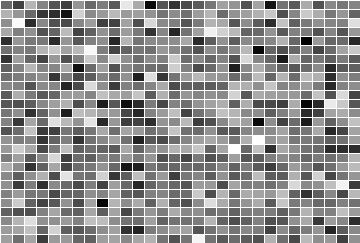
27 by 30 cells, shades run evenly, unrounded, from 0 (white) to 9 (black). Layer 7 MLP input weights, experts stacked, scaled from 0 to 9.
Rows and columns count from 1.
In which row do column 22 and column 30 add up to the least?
16
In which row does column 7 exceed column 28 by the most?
12
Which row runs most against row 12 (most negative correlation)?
15
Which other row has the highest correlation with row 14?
6
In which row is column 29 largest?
17
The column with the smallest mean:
8
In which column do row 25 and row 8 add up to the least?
3
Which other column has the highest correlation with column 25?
29
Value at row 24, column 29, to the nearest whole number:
2
